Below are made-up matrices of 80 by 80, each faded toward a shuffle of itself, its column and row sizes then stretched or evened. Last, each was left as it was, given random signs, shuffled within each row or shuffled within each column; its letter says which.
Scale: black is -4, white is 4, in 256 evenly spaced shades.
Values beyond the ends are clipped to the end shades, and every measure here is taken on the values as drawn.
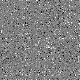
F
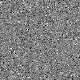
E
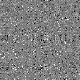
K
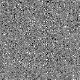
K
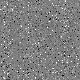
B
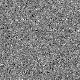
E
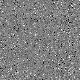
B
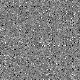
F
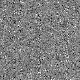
B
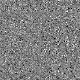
F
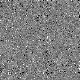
F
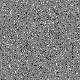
B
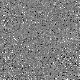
F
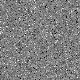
B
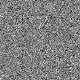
F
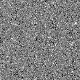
B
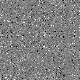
F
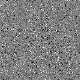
F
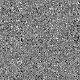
F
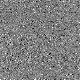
E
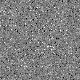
E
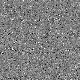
E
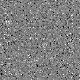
K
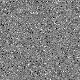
E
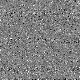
E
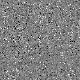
F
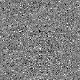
K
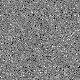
E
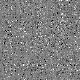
F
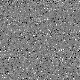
E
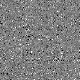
K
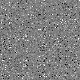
F
